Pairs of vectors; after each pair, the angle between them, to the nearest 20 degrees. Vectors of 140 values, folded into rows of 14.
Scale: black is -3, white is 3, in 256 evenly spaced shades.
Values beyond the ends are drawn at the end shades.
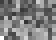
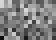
140 degrees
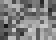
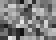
60 degrees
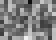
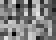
80 degrees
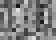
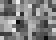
100 degrees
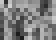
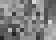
80 degrees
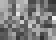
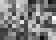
20 degrees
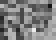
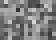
100 degrees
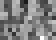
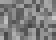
100 degrees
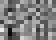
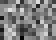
120 degrees
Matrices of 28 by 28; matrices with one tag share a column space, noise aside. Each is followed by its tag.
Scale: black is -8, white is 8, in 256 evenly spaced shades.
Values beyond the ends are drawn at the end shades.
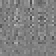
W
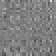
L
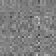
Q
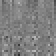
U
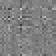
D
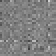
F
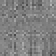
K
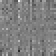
L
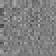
W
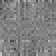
L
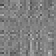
K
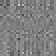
K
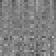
U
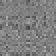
Q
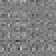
F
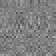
Q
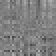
U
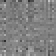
L
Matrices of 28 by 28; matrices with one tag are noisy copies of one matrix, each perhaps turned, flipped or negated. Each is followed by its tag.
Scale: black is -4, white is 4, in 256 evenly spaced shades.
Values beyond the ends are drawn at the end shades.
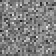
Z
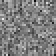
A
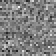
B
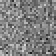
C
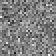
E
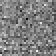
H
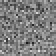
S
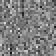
B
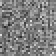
S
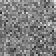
C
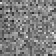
H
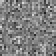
B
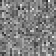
A
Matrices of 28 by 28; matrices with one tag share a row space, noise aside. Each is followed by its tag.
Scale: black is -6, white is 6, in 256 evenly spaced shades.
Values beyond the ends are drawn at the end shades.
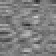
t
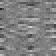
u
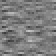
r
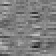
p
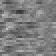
r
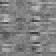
p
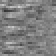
r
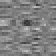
t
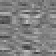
t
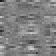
u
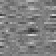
u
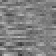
r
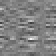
u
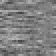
r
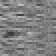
r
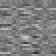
t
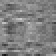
r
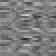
t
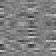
u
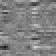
p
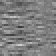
r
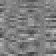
u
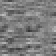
r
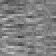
r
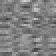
t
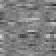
u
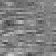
r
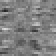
p
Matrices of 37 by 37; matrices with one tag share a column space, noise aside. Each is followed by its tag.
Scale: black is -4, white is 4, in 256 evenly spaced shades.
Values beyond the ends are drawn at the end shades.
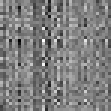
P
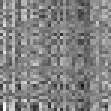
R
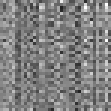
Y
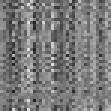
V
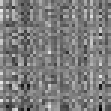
R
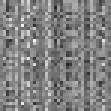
P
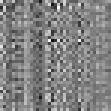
Y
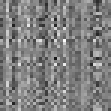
P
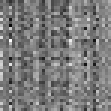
P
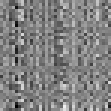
R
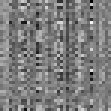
V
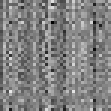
V
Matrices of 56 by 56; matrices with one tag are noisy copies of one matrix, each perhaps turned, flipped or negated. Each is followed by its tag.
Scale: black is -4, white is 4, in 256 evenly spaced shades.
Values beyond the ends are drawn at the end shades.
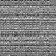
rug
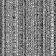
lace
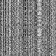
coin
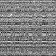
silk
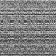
silk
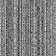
rug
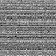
rug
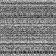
lace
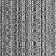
silk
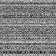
lace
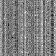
lace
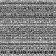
lace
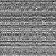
silk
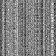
lace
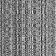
silk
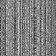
rug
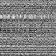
coin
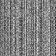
rug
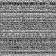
lace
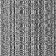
silk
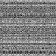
lace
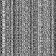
lace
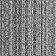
silk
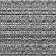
silk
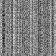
lace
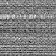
coin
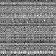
lace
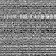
coin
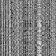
coin
